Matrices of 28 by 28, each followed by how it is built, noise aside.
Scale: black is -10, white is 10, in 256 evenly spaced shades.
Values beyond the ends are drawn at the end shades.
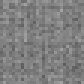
blocks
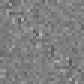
banded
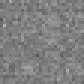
blocks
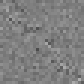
banded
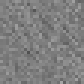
Toeplitz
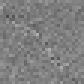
banded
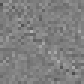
banded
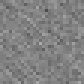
Toeplitz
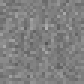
low rank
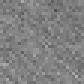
Toeplitz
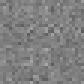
low rank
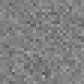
Toeplitz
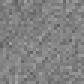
Hankel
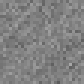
Hankel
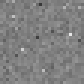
sparse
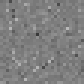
sparse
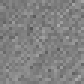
Hankel
